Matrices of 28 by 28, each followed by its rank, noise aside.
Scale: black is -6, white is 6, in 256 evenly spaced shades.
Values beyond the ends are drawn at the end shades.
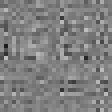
four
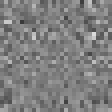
four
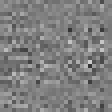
four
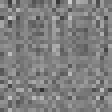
four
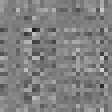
three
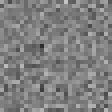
six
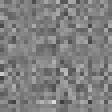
three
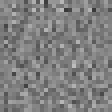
six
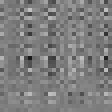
two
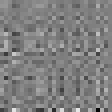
two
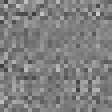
four
